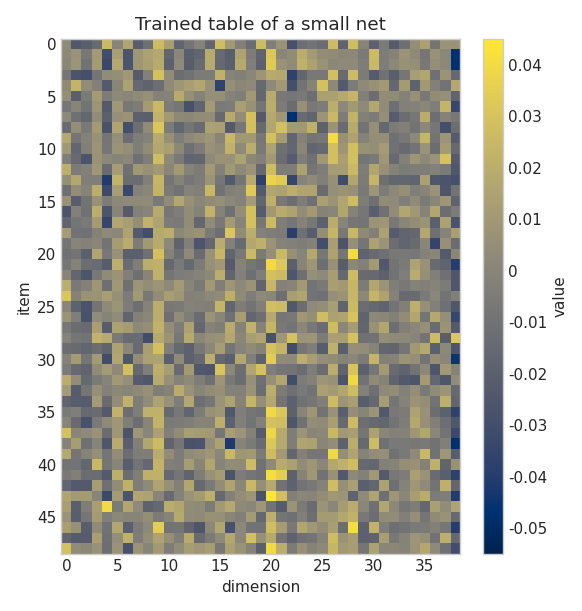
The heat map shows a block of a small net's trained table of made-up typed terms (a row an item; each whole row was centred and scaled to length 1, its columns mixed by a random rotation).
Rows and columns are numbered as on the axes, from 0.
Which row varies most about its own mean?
13
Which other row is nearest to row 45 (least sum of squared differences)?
5
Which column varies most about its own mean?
38
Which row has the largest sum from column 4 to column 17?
44
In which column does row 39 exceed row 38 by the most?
16
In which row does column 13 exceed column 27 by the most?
4
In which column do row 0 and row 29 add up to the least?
22
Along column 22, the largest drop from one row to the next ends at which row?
29
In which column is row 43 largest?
20
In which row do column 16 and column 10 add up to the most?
18
